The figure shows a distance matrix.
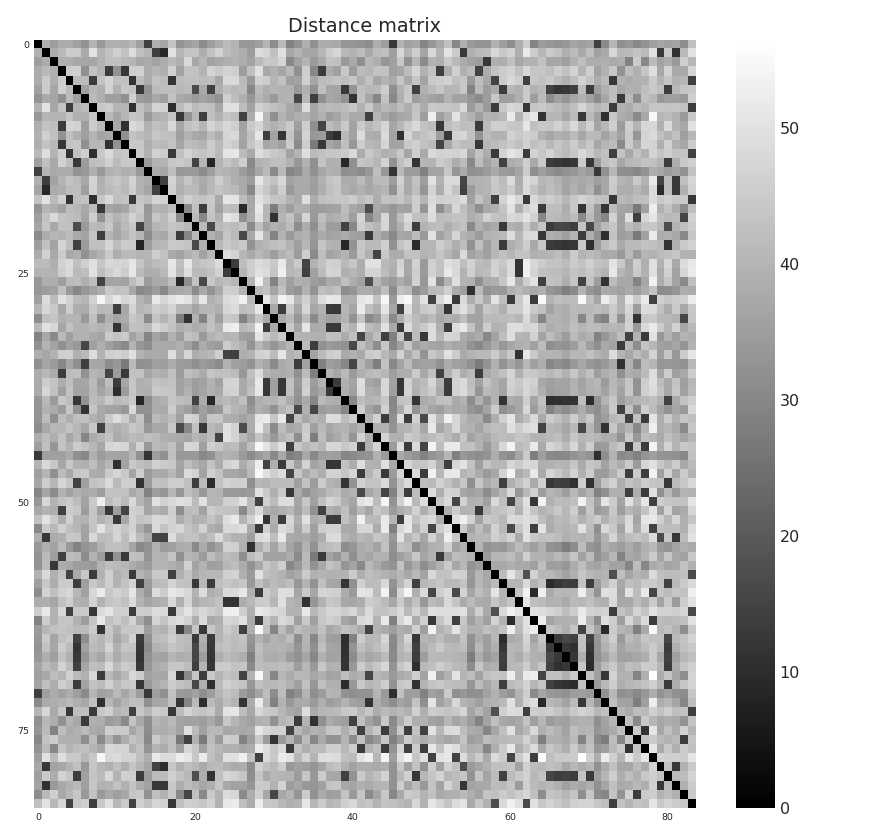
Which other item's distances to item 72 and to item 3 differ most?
64
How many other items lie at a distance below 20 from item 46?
6
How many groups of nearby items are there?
15
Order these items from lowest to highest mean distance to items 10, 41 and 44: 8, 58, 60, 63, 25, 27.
8, 58, 27, 25, 63, 60
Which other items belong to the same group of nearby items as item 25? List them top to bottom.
24, 34, 61
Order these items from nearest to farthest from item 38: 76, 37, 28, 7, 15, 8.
37, 76, 8, 7, 15, 28
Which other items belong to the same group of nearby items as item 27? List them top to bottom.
55
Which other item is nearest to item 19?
30
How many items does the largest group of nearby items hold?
13
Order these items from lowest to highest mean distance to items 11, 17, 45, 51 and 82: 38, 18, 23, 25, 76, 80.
76, 18, 38, 23, 80, 25
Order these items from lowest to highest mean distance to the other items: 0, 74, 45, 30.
45, 0, 74, 30
